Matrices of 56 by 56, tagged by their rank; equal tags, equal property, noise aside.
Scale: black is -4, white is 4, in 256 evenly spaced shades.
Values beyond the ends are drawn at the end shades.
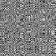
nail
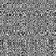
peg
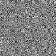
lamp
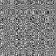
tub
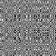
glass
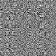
lamp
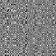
tub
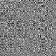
lamp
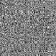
lamp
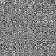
nail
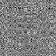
lamp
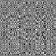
glass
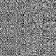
nail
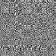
peg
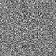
lamp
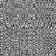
tub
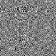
lamp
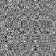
tub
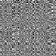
glass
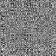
nail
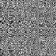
lamp
